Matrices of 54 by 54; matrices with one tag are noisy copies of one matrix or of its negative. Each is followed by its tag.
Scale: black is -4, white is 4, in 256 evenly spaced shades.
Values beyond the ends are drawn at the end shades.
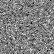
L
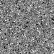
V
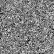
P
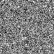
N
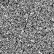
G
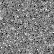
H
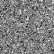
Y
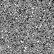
Y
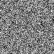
V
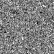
N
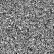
L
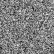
Y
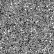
P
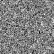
V
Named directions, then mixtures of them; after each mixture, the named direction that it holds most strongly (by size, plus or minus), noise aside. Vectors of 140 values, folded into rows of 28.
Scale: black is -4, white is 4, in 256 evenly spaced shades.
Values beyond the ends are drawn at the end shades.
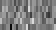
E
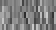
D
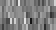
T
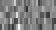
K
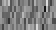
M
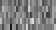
E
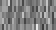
M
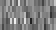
T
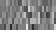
E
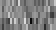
T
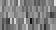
T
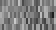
D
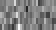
K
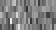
K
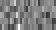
K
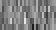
D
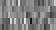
T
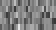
K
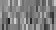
T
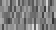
M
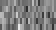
K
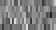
T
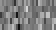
K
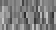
D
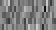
M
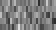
K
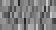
M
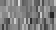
T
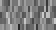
M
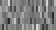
M
